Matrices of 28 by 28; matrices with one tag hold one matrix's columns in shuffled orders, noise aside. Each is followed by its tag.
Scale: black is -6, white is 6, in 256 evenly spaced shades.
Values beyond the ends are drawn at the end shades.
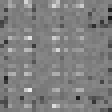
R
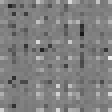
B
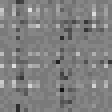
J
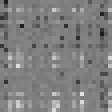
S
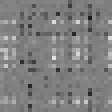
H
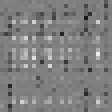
H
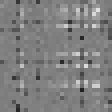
J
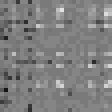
J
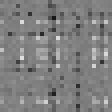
H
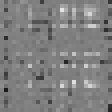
J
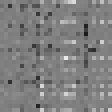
B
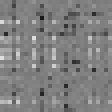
H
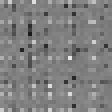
B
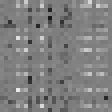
R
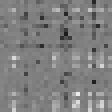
S
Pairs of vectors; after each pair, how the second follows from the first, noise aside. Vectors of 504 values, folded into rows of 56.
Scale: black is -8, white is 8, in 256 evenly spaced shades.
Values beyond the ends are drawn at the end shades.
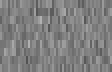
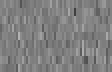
wrapped around, negated, partly zeroed.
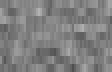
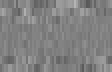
wrapped around, negated, partly zeroed.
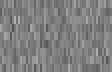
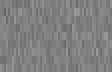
reversed, shrunk.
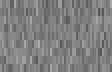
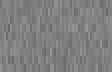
reversed, shrunk.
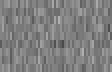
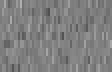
wrapped around, negated, partly zeroed.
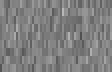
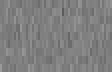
negated, shrunk.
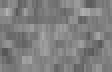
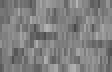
wrapped around, negated.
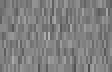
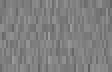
shrunk.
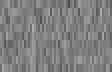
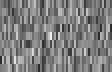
wrapped around, negated, scaled up.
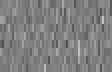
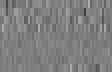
wrapped around, negated, partly zeroed.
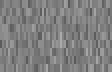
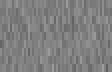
wrapped around, negated, shrunk.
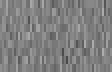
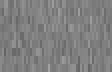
wrapped around, negated, shrunk.
